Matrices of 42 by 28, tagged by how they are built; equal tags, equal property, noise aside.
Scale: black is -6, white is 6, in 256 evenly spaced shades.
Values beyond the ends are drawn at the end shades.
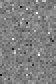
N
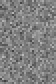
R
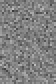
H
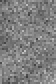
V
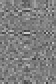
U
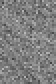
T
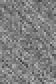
T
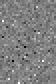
N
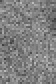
V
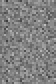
R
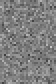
H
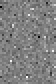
N
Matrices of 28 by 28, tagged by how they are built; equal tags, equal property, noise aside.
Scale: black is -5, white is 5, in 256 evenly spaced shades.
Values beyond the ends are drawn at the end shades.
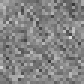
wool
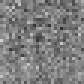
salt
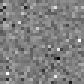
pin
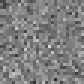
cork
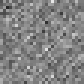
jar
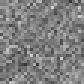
jar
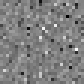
pin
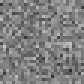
salt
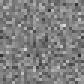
cork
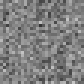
salt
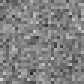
cork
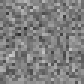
salt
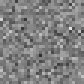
cork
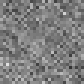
wool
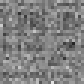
salt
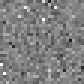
pin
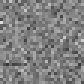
cork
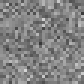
wool
